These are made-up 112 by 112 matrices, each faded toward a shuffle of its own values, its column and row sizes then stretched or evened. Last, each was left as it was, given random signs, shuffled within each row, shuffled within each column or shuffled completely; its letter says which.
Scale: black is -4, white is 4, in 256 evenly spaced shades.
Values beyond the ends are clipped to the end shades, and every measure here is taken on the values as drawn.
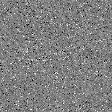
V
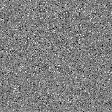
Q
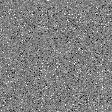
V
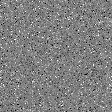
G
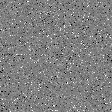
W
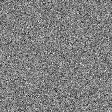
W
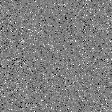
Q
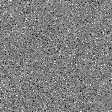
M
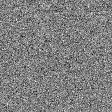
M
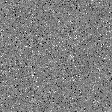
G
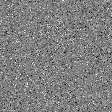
M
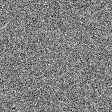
M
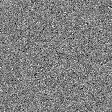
M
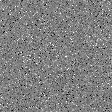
M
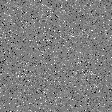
W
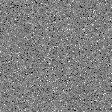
Q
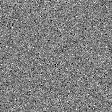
W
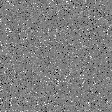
V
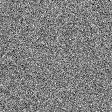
M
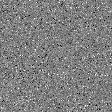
W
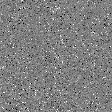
V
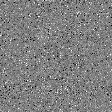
Q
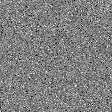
W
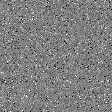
Q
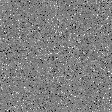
W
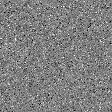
W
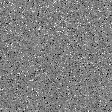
W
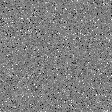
W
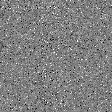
V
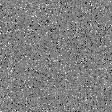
V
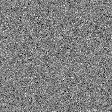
V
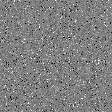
Q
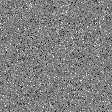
M
